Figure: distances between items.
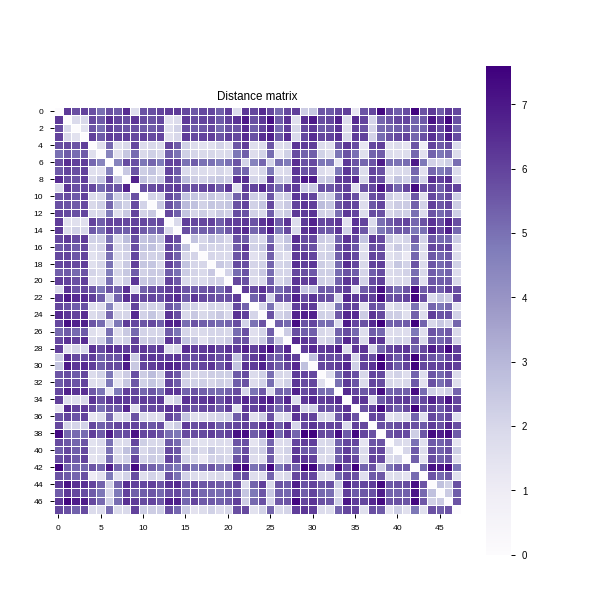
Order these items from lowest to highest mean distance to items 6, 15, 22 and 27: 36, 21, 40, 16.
40, 36, 16, 21
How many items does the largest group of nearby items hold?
25
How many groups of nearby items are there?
5
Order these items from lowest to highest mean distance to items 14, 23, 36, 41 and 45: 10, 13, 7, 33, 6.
7, 10, 6, 33, 13
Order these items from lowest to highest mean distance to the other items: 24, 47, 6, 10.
47, 10, 24, 6
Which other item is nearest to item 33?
6
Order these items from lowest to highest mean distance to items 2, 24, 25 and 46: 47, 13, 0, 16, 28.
47, 16, 13, 28, 0
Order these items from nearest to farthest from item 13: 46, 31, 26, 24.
26, 31, 24, 46
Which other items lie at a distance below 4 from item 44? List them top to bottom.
6, 22, 25, 33, 45, 46
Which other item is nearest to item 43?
4
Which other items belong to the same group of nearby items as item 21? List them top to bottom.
0, 9, 29, 30, 35
